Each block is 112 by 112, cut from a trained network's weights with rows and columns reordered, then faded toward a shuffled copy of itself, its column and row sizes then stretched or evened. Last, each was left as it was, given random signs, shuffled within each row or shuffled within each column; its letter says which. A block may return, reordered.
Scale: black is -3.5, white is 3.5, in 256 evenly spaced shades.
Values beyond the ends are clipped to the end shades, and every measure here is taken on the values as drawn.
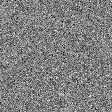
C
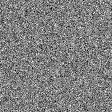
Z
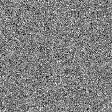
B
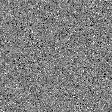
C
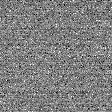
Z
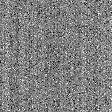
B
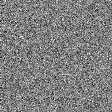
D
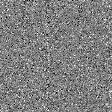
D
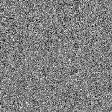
B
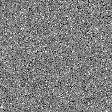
D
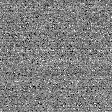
Z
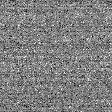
B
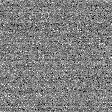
Z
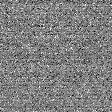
Z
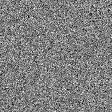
Z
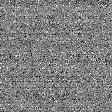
B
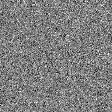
D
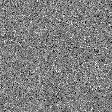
D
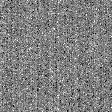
C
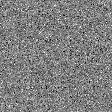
Z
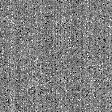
B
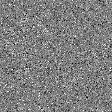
D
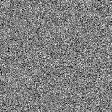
B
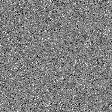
Z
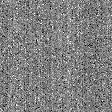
C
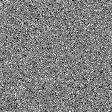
Z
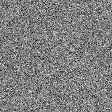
Z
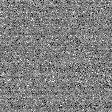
Z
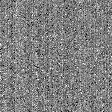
C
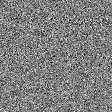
Z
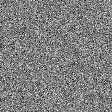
C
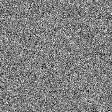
D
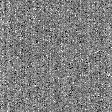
C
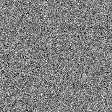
D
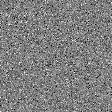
D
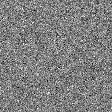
D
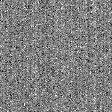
B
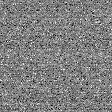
Z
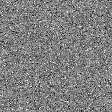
D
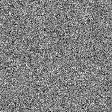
D
